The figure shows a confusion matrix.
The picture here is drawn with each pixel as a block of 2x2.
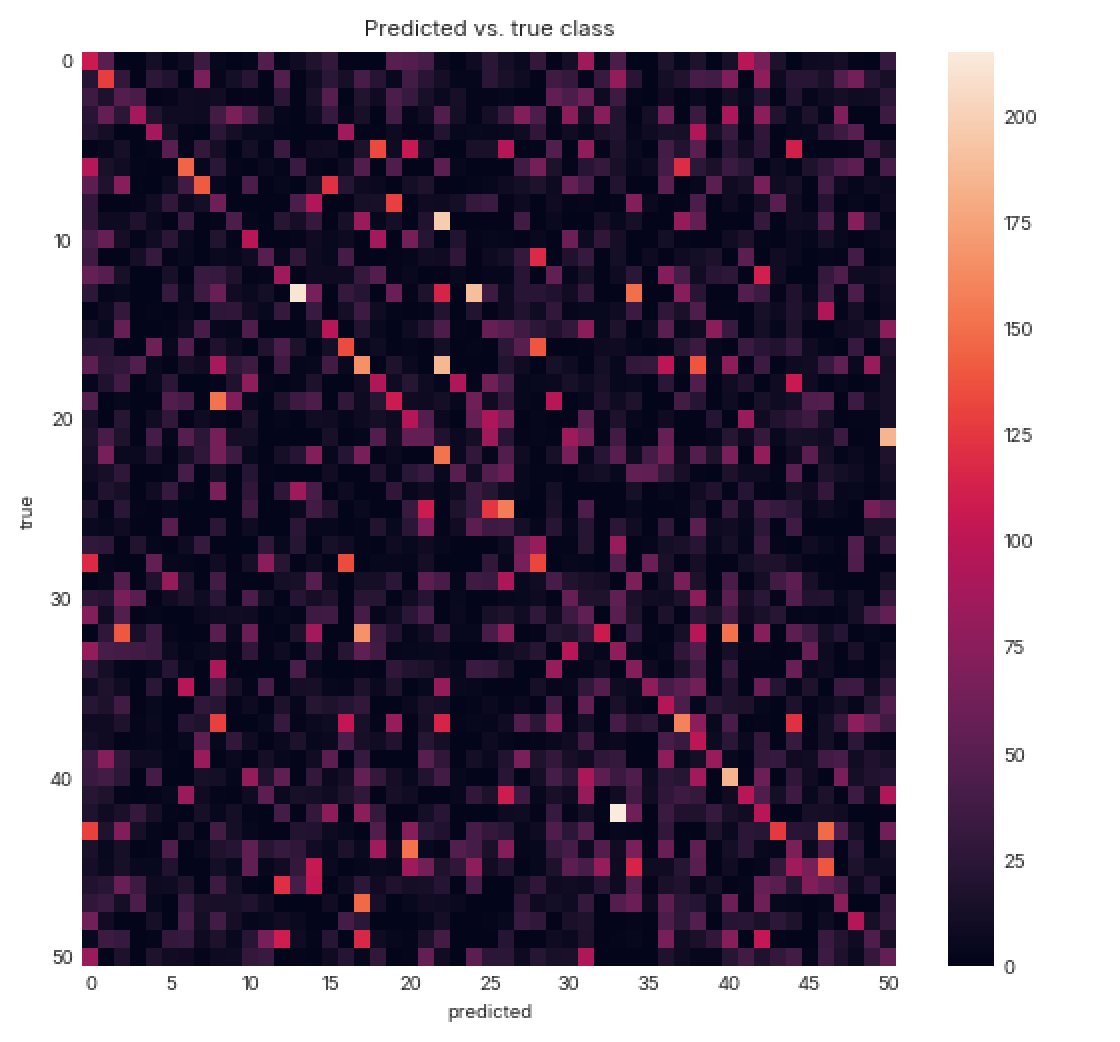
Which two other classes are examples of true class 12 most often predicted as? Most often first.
42, 36
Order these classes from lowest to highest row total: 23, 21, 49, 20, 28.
23, 20, 28, 49, 21
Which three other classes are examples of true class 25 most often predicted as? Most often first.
26, 21, 49
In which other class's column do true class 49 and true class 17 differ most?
22
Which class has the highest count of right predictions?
13
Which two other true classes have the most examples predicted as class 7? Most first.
39, 1
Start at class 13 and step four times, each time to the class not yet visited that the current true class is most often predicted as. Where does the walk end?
29
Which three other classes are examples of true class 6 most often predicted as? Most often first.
37, 0, 28
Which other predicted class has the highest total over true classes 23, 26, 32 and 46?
2
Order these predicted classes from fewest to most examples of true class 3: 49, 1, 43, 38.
49, 43, 38, 1
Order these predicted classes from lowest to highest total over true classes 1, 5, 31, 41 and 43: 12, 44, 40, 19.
19, 12, 40, 44
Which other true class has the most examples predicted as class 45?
46
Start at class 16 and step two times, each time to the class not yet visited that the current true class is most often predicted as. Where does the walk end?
0
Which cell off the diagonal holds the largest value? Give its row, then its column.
42, 33
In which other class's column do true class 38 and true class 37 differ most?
8
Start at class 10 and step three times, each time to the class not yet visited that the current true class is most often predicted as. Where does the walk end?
20
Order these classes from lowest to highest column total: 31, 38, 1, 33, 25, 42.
25, 1, 33, 31, 42, 38
